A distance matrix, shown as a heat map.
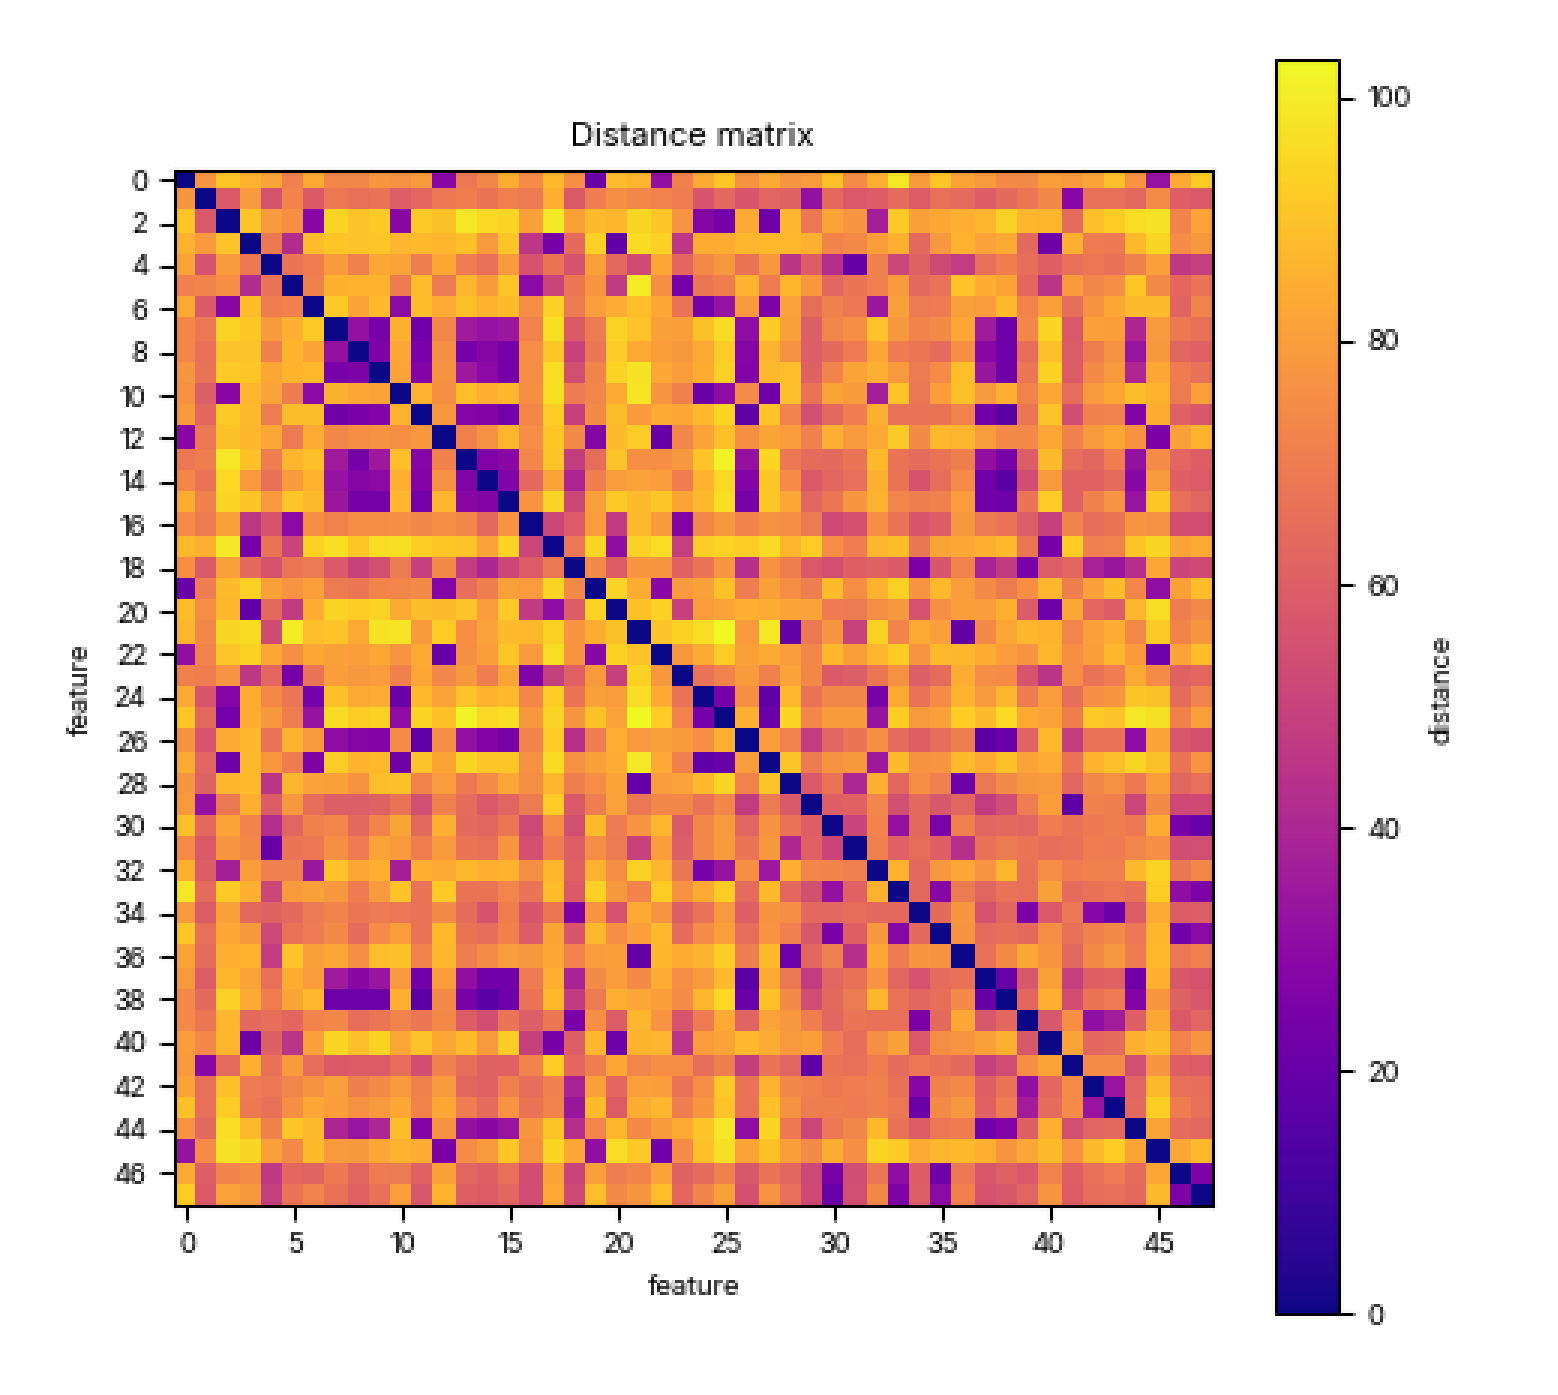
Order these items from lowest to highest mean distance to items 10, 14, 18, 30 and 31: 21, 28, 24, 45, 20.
24, 28, 20, 21, 45
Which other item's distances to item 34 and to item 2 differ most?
43
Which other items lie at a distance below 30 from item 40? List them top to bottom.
3, 17, 20
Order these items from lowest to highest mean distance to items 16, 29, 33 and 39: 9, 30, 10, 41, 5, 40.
30, 41, 5, 40, 9, 10
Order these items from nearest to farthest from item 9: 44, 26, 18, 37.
26, 37, 44, 18
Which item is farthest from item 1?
17
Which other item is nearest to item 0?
19
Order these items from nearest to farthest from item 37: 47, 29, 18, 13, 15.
15, 13, 18, 29, 47
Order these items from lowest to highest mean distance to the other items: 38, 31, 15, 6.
38, 31, 15, 6
